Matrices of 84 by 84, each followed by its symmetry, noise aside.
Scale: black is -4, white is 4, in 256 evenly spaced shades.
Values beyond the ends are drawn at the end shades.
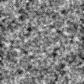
same after a half turn.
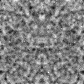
mirrored left to right.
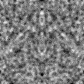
mirrored left to right.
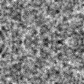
mirrored top to bottom.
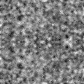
mirrored top to bottom.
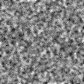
same after a half turn.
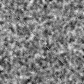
no symmetry.
